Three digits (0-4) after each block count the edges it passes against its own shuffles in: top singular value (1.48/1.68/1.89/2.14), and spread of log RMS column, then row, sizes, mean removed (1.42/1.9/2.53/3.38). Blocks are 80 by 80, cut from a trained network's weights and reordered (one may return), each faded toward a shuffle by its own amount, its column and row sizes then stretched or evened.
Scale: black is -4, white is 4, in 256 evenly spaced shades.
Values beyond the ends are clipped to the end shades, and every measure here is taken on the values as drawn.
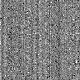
2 1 0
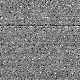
1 0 1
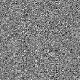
1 1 1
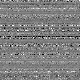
4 0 4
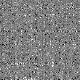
0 0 2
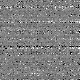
2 1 3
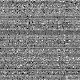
4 1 1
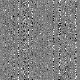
0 4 0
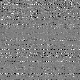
0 0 4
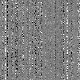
3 4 0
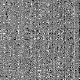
2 2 2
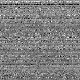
4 0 3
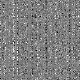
2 3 2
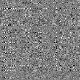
4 2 3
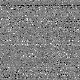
1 0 2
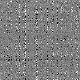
1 3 1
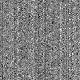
2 1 0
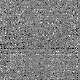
1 2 1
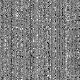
3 3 1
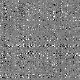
0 2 3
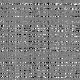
3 2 4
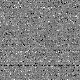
1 1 2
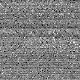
3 1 1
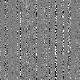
3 4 0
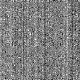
3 0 2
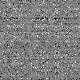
1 1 1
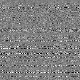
3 0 4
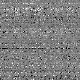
2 1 3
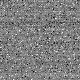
0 0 0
